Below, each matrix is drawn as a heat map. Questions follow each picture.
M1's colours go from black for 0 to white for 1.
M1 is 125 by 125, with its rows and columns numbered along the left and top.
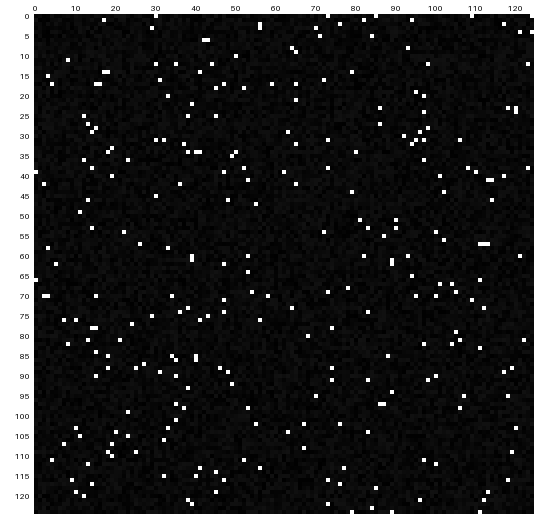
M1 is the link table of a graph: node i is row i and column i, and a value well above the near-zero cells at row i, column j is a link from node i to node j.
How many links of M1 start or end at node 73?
9
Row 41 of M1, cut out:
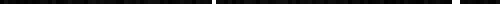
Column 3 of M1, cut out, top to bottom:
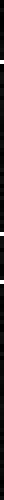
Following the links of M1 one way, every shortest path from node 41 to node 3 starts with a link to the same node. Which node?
node 53
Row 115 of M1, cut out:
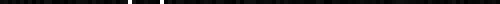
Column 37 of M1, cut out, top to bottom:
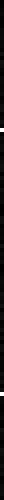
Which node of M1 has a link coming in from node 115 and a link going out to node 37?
node 32
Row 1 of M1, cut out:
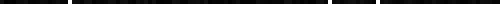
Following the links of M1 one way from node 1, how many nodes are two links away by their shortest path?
10
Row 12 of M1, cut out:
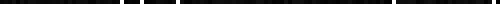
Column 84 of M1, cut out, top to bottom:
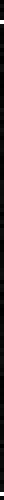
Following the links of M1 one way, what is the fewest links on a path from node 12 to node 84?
2
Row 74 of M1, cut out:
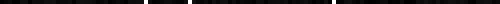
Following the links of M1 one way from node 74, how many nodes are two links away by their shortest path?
5
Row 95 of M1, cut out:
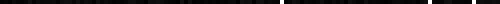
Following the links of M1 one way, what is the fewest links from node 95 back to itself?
2
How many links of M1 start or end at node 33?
4
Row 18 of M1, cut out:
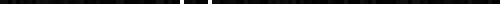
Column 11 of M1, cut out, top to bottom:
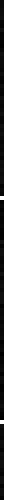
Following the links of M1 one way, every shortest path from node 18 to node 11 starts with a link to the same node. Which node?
node 45
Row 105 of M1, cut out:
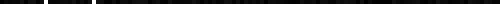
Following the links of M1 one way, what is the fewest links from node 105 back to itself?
6
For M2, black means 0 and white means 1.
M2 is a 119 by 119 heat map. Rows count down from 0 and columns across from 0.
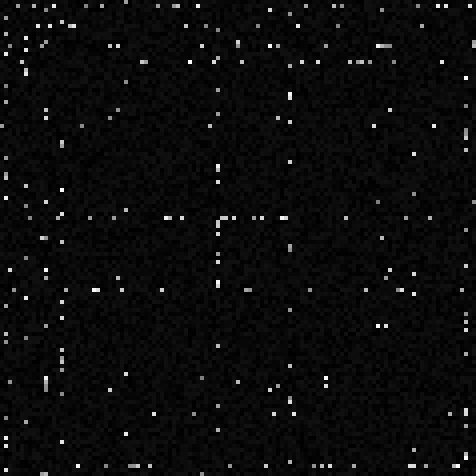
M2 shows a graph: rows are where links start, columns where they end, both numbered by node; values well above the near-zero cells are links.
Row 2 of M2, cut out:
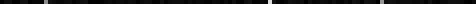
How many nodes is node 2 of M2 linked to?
3
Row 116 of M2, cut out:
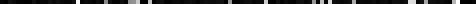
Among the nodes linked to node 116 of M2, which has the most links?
node 103
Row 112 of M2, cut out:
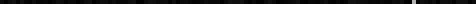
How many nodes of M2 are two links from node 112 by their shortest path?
5
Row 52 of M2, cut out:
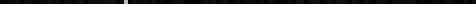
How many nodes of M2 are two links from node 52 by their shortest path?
4
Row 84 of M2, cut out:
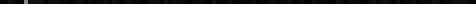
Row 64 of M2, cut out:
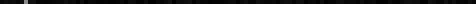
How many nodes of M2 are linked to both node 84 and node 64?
1
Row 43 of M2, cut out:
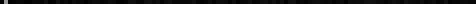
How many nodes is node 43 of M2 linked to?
1
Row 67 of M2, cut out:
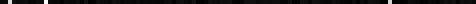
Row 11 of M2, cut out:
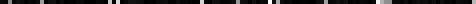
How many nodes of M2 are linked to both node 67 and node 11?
2
